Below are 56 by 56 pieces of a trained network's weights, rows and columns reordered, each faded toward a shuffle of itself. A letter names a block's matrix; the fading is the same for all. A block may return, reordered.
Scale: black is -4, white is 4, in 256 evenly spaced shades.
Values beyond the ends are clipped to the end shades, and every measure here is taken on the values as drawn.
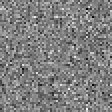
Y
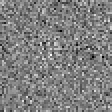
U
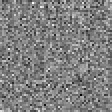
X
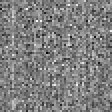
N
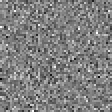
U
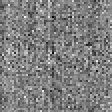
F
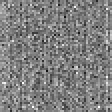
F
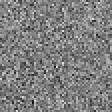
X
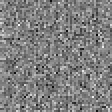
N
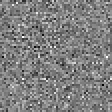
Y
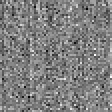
N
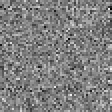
Y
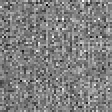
N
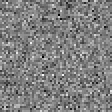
Y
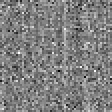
N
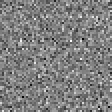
Y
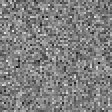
X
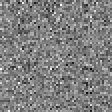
U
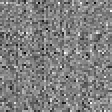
N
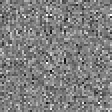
U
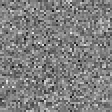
Y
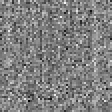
N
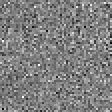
U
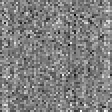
N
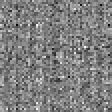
F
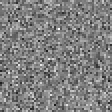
X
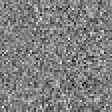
Y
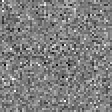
Y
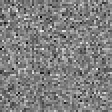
U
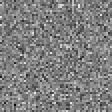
Y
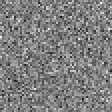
X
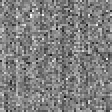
F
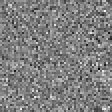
Y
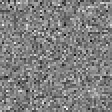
Y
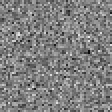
X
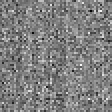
N
